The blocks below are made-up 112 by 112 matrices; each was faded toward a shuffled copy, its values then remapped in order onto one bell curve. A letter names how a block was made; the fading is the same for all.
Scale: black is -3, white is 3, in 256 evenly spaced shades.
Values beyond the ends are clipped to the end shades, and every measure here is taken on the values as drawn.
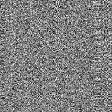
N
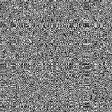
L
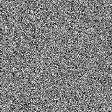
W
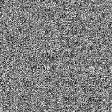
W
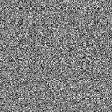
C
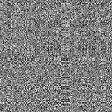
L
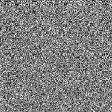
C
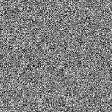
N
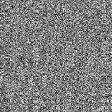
N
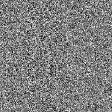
W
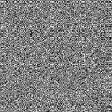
L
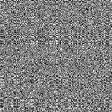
L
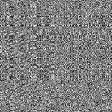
L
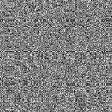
L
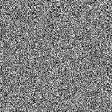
W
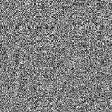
N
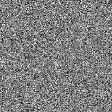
W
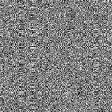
L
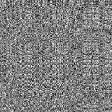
L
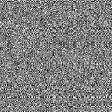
L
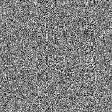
W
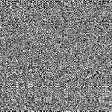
C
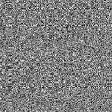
C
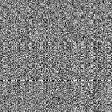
L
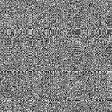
L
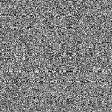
C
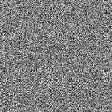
N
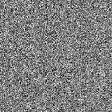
W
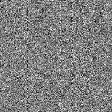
W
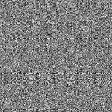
C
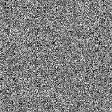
W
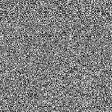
C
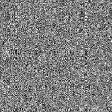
N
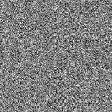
N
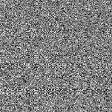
C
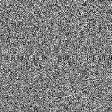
N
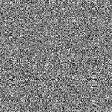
C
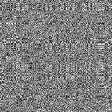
L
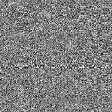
C
